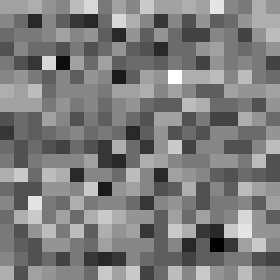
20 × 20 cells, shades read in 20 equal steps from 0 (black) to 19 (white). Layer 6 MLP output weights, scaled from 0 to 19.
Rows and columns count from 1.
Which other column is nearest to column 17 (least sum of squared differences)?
6
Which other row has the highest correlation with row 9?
18
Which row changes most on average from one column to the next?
17
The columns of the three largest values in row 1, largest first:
16, 7, 11
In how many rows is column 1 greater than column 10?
8
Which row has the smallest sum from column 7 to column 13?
19
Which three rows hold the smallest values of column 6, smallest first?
13, 2, 9
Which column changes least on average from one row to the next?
1
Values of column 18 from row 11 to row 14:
6 9 8 14
